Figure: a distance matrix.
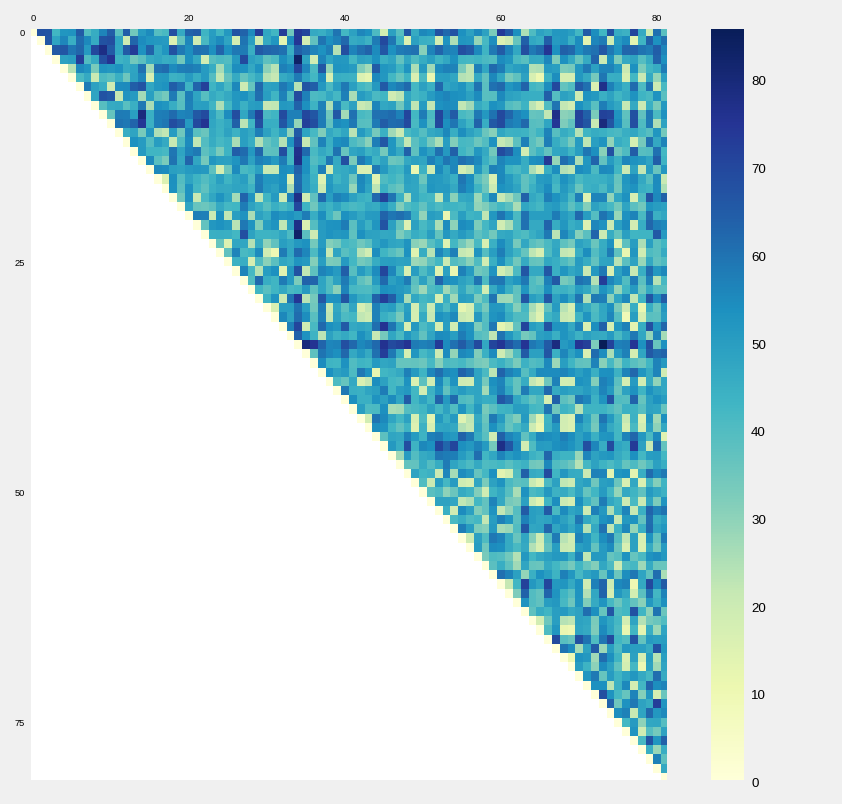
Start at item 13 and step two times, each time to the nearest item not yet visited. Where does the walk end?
45
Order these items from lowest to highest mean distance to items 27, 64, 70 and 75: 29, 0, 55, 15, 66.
15, 55, 0, 66, 29
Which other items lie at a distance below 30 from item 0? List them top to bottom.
45, 63, 79
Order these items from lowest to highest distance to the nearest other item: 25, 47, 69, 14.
69, 25, 47, 14
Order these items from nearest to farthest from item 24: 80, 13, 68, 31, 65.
31, 65, 68, 13, 80
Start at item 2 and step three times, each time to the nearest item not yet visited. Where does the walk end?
58
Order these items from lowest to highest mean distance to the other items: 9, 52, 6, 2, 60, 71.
71, 52, 60, 6, 9, 2
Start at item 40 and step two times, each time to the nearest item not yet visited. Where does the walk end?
9
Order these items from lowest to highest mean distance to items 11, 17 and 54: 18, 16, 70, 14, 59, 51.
16, 59, 70, 14, 18, 51
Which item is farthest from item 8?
2
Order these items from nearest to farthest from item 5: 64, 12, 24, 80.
64, 24, 80, 12
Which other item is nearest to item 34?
6
